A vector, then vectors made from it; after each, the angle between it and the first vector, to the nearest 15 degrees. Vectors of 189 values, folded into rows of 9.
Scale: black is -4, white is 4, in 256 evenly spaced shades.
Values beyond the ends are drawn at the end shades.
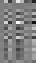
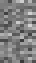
60 degrees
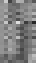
45 degrees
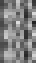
75 degrees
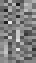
120 degrees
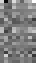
105 degrees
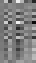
15 degrees
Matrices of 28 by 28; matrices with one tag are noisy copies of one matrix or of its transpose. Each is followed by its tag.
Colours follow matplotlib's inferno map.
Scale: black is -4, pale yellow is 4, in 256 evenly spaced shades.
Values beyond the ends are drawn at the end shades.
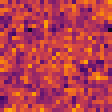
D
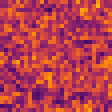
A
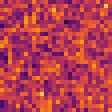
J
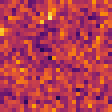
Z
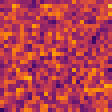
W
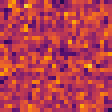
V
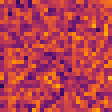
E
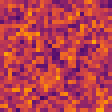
J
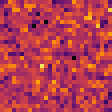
V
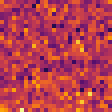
E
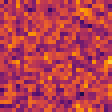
A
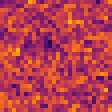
Z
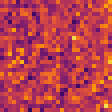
E
